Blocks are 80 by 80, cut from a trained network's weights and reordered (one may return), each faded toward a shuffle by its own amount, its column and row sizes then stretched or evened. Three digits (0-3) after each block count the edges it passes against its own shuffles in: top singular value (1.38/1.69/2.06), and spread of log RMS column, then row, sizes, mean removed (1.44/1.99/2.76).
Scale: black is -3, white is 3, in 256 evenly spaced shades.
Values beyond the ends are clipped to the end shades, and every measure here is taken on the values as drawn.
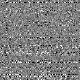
1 1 3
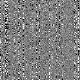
2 3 0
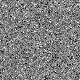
0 0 0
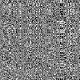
3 3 1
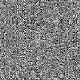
2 2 0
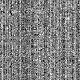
3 1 1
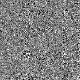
0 2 1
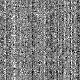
3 2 1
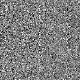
1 2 1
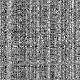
3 1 2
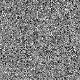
1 1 0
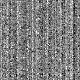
3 2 0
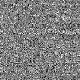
1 0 1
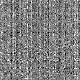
3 2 2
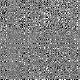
1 3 3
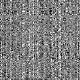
3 2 2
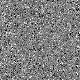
0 1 0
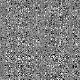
1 3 1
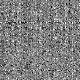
1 0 2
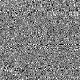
2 0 2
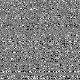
1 0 3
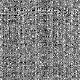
2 0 2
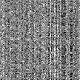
3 2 1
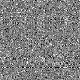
2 0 2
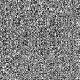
2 1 0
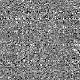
1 1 2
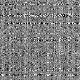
2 0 3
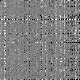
3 3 3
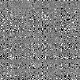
2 3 3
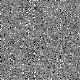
0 2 1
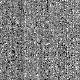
1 1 0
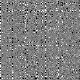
2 3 2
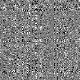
2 3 2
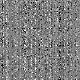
2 3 1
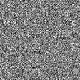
2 0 1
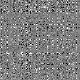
0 3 3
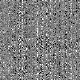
1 3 1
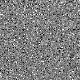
0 1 1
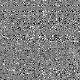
0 2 3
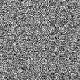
2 0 0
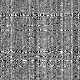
3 1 3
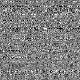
2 0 3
